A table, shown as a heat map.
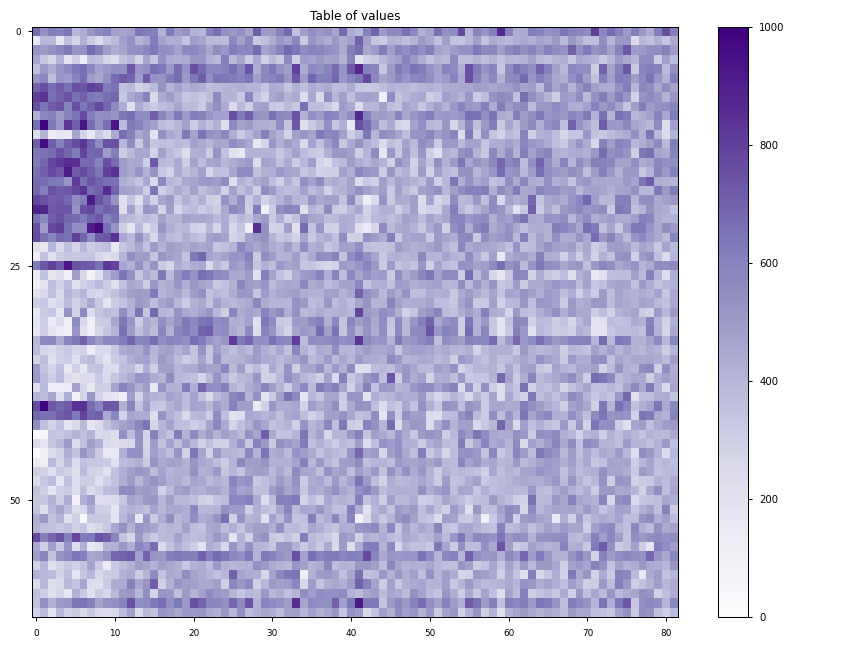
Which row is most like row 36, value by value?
3
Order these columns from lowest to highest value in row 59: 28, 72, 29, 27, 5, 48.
28, 5, 29, 48, 72, 27
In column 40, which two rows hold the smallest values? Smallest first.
10, 55
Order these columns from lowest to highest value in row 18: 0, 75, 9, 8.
75, 9, 8, 0
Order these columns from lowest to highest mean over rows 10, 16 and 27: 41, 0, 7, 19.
19, 0, 41, 7
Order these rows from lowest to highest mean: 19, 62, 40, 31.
62, 31, 19, 40
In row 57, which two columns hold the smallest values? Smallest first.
9, 2
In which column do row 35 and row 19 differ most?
0
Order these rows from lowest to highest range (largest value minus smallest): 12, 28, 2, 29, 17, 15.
2, 29, 28, 17, 15, 12
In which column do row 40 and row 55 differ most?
1
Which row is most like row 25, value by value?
15
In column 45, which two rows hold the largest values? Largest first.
37, 42
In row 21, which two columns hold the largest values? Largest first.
8, 7
